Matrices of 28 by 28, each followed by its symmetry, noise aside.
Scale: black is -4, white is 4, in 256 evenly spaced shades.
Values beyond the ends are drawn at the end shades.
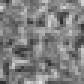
antisymmetric.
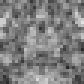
mirrored left to right.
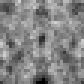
mirrored left to right.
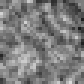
symmetric across the other diagonal.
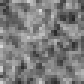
no symmetry.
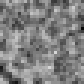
symmetric across the other diagonal.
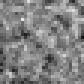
symmetric across the other diagonal.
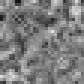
symmetric.
